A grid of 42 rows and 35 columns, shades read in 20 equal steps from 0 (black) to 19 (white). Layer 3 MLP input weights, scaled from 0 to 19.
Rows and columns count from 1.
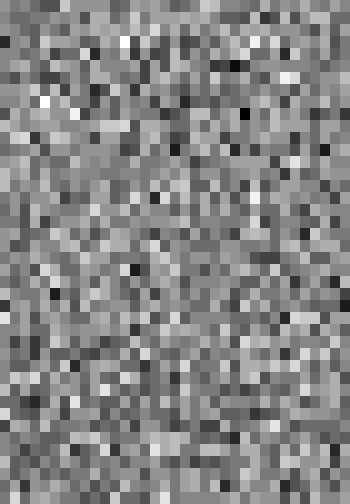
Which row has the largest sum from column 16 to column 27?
38
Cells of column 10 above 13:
3
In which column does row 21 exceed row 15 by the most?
29
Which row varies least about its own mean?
15
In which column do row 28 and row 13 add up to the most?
23
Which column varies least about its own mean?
20
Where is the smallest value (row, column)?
10, 25
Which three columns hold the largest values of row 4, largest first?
13, 26, 28
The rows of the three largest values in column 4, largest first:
32, 8, 18
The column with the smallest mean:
24
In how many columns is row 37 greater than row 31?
15
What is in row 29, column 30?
9
